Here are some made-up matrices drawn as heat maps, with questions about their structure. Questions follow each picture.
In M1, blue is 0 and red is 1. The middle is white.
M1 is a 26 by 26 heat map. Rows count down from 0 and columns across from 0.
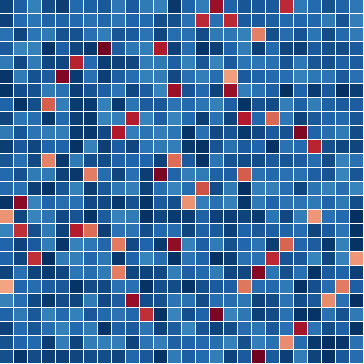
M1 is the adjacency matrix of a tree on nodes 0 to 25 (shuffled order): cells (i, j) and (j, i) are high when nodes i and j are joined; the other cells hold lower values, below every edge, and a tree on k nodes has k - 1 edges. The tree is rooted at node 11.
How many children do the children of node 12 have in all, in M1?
3
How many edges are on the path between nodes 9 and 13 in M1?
8
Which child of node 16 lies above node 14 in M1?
1
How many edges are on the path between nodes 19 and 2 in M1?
2
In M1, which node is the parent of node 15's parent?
20
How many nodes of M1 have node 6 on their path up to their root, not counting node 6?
6
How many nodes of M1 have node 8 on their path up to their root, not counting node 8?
7
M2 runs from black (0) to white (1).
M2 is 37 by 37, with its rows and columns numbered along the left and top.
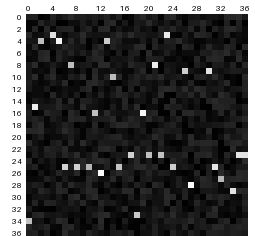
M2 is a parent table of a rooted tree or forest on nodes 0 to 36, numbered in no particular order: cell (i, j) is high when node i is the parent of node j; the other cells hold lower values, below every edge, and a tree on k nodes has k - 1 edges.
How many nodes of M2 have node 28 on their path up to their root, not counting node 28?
2
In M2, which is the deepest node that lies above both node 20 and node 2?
3
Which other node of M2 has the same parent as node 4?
23
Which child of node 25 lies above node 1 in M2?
15
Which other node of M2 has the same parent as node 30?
26
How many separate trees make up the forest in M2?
7
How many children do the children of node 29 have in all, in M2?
1
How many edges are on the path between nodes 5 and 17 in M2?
4
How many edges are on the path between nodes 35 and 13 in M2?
4
